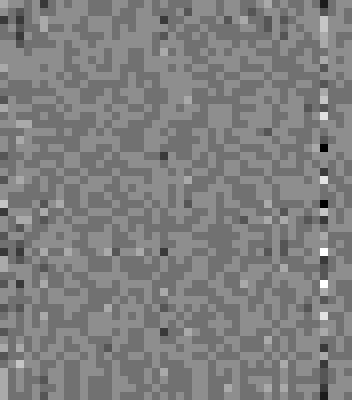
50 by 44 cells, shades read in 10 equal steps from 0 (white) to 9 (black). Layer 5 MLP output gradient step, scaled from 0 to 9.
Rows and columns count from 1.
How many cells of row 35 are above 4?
19
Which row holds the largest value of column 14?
44
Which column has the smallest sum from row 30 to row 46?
41
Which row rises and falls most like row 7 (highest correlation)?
47
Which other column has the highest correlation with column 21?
1
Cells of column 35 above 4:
26
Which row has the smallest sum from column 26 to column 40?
49
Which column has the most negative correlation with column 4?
39
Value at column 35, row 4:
4
